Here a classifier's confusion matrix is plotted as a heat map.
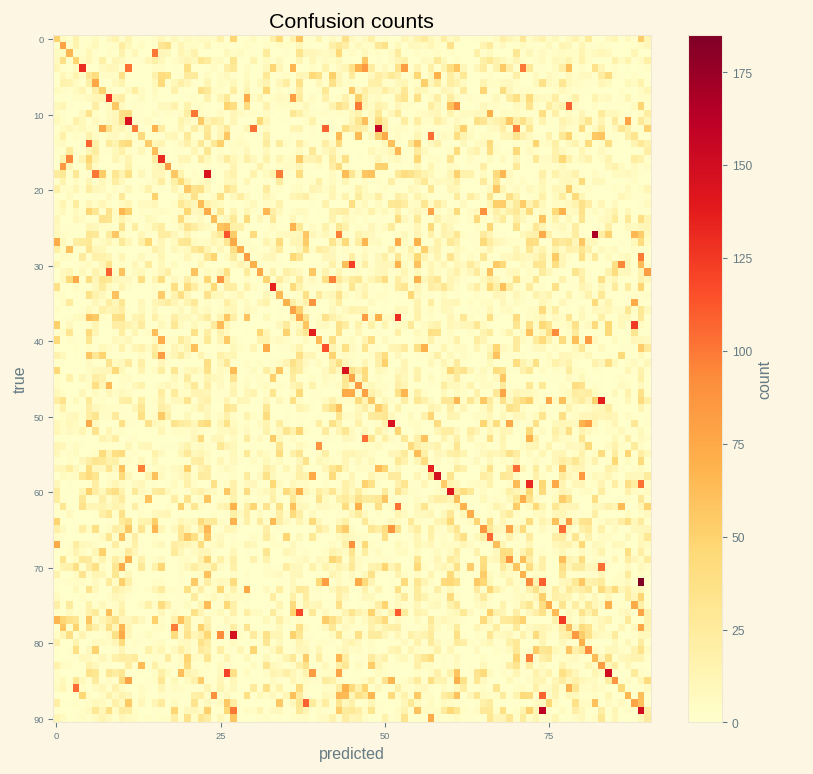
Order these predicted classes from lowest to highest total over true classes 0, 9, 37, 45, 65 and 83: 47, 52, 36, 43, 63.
63, 36, 43, 47, 52
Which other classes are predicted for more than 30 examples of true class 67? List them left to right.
0, 22, 45, 47, 80
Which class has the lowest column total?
28
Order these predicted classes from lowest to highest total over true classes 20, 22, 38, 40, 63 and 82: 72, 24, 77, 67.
24, 77, 67, 72
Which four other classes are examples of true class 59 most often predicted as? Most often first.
72, 89, 76, 70
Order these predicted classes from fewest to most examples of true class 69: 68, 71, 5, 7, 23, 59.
59, 7, 5, 68, 23, 71
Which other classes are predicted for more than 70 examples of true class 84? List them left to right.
26, 39, 43
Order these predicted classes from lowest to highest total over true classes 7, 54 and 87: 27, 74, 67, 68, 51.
67, 27, 51, 68, 74
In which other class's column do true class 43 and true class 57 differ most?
13
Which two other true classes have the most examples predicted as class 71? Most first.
4, 61
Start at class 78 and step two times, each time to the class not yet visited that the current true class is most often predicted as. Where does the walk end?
23
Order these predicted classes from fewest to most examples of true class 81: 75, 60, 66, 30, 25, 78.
66, 60, 25, 75, 30, 78
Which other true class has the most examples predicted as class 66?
10
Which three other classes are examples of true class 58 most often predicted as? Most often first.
80, 39, 15
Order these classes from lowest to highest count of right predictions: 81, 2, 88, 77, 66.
2, 88, 81, 66, 77
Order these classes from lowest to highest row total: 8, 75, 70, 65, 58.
8, 75, 58, 70, 65
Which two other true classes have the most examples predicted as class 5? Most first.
14, 51
